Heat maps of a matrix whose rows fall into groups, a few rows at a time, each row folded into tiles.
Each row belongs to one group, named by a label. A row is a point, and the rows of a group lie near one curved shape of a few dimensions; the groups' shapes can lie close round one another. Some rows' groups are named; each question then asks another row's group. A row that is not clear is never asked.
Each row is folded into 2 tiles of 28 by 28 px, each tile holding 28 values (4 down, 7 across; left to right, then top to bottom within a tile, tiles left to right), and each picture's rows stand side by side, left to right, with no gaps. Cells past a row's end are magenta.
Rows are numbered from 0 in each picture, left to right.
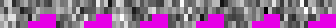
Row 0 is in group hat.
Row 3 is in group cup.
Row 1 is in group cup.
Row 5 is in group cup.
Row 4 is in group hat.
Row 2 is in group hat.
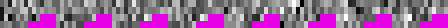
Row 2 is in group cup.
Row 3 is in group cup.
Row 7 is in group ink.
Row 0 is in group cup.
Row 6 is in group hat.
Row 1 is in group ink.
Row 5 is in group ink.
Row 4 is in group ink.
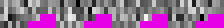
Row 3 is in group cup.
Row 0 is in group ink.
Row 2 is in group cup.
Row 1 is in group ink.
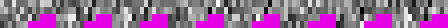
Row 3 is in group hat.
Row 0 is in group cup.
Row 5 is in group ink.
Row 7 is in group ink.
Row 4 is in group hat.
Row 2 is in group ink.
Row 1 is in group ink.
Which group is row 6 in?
cup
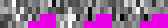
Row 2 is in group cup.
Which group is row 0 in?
cup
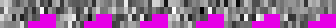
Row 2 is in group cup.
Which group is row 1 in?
ink
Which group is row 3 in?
hat
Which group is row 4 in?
cup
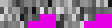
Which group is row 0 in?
hat
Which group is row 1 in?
cup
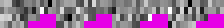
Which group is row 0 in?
hat
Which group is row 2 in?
ink
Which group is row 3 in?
ink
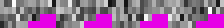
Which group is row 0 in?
cup
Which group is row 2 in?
cup
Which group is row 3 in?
hat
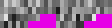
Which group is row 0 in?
ink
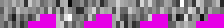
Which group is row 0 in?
ink
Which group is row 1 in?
hat
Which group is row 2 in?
ink
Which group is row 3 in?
cup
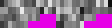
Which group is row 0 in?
hat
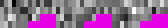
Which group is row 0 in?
hat
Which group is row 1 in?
ink
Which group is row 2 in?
hat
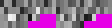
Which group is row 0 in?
hat
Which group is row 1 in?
ink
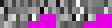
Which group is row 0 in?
hat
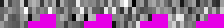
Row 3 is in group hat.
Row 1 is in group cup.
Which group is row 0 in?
cup
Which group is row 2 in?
ink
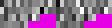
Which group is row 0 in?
hat
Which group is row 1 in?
cup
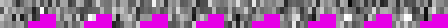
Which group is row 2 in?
cup
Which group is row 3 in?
cup
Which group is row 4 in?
ink
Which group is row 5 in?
ink
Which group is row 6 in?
hat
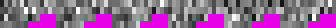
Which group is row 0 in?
cup
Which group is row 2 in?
hat
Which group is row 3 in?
ink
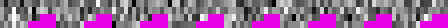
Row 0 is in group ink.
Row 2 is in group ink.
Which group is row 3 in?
cup
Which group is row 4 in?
hat
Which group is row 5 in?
hat
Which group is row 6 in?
hat
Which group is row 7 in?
cup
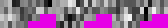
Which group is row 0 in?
hat
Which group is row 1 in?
ink
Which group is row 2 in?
ink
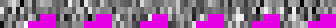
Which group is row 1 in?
cup
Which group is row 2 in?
ink
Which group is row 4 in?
ink
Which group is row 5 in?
ink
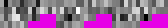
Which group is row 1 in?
hat
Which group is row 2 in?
cup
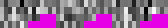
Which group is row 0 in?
ink
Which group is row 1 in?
ink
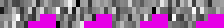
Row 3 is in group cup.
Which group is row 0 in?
ink
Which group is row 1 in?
ink
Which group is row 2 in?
hat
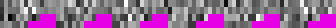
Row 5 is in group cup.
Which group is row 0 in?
cup
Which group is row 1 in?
ink
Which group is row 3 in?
ink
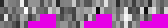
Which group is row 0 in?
cup
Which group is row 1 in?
hat
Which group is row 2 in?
ink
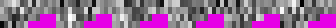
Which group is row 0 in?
ink
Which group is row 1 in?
ink
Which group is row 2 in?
hat
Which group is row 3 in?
hat
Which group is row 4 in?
cup
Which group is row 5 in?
ink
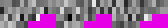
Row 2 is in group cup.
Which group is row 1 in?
hat
